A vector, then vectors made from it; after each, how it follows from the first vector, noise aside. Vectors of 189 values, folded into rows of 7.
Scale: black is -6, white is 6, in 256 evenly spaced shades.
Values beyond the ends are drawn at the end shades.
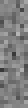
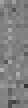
wrapped around, partly zeroed.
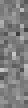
negated.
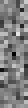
scaled up.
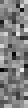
scaled up.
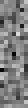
scaled up.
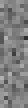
reversed.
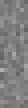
negated, shrunk.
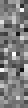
negated, scaled up.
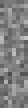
reversed, negated.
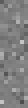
wrapped around, negated, partly zeroed.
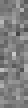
negated.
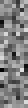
scaled up.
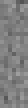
wrapped around, shrunk.
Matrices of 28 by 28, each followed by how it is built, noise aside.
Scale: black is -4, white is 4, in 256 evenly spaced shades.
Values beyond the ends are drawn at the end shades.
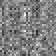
low rank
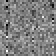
uneven columns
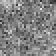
smooth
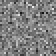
noise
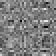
low rank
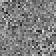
block diagonal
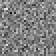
repeating rows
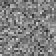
noise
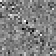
banded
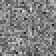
noise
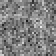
smooth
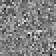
block diagonal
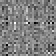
low rank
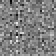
uneven columns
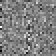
uneven columns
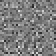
low rank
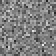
noise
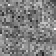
smooth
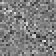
banded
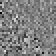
lower triangular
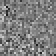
lower triangular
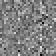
uneven columns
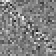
banded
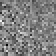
lower triangular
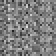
repeating rows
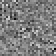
block diagonal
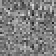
low rank
